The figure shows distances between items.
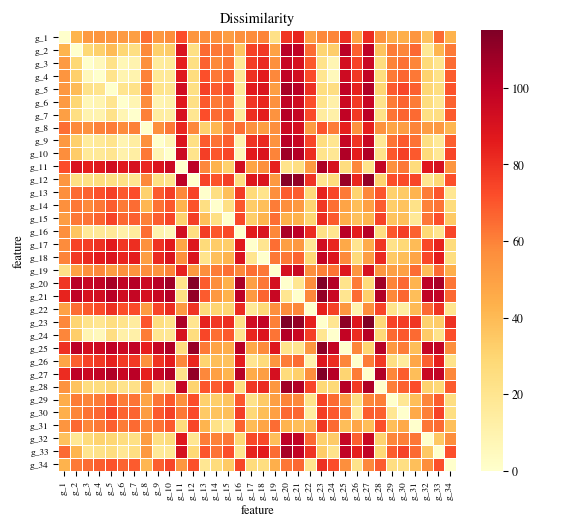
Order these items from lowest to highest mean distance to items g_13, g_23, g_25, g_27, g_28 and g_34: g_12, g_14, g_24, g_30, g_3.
g_14, g_30, g_3, g_24, g_12
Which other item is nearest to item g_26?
g_22
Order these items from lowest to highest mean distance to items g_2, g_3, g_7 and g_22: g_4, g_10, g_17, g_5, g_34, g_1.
g_4, g_10, g_5, g_1, g_34, g_17
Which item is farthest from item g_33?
g_20
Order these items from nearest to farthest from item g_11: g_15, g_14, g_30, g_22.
g_15, g_14, g_22, g_30
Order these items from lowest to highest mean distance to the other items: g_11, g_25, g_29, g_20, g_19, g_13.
g_29, g_13, g_19, g_11, g_25, g_20
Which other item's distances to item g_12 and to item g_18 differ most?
g_23
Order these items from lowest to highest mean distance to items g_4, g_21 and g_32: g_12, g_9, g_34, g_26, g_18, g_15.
g_9, g_12, g_15, g_34, g_26, g_18
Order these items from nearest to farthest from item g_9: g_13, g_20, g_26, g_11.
g_13, g_26, g_11, g_20
